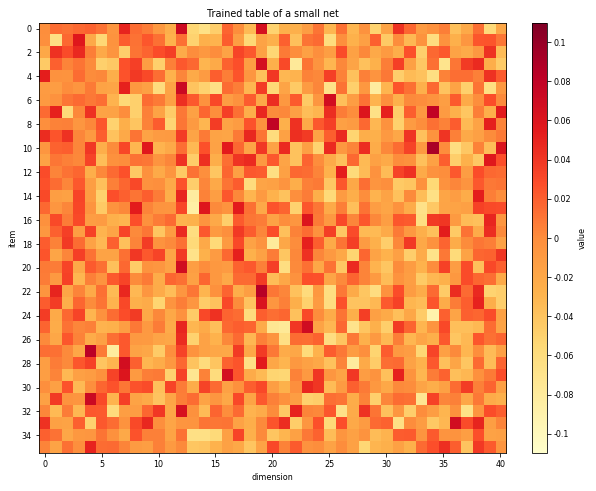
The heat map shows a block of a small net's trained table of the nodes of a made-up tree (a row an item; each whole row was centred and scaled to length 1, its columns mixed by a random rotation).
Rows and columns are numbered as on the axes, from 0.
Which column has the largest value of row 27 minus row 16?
4
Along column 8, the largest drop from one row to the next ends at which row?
20
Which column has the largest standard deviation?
34
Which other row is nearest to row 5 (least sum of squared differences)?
0
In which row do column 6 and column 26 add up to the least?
32
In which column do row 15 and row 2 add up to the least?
33
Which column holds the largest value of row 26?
12
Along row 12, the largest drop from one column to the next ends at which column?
27
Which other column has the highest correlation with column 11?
2
